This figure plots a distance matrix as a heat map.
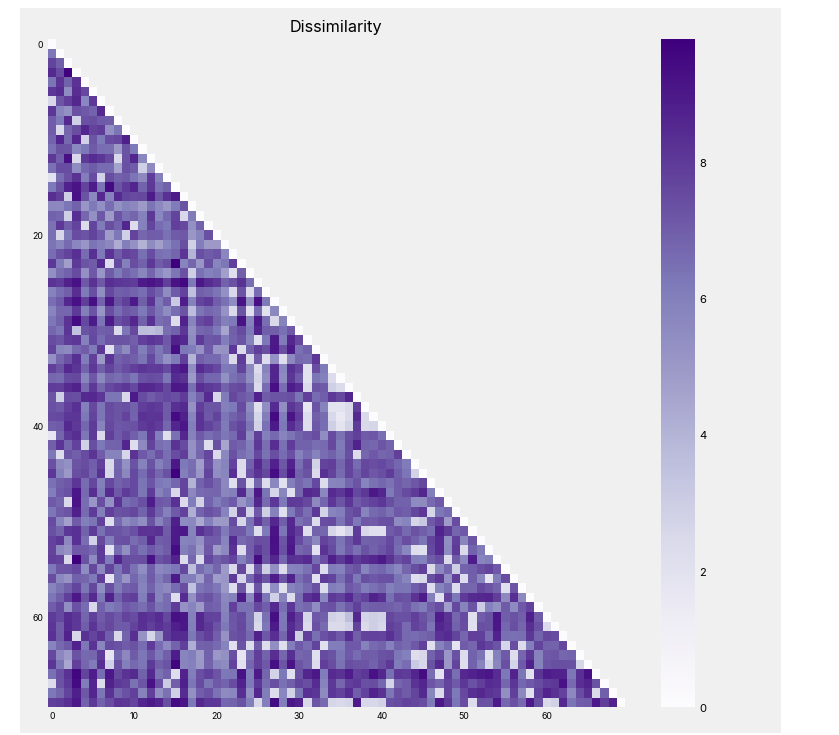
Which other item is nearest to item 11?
13
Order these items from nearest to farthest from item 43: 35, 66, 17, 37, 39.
37, 17, 35, 39, 66
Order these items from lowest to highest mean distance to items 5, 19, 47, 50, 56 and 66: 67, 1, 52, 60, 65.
65, 52, 1, 67, 60
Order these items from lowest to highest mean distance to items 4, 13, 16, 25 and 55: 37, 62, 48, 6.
48, 6, 62, 37
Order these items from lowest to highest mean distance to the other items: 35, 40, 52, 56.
35, 56, 40, 52
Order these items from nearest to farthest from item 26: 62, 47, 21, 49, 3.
49, 21, 47, 62, 3
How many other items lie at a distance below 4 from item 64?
9
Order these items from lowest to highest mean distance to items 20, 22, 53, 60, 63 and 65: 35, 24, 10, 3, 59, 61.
24, 35, 61, 59, 10, 3
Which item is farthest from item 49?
3
